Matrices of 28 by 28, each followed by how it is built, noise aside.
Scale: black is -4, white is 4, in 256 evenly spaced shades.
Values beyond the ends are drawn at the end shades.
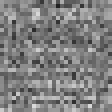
blocks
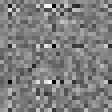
low rank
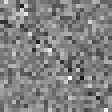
block diagonal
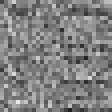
blocks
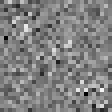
block diagonal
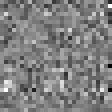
low rank
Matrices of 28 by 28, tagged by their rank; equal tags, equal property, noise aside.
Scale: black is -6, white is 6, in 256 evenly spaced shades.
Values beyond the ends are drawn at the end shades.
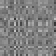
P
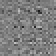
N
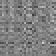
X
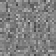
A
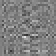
X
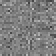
A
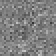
A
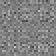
A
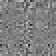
X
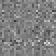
N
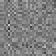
N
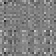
P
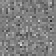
A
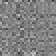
N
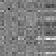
P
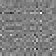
X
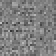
A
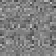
A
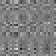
P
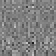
N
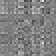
X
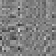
X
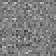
A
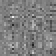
X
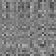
X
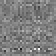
X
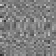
N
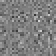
N
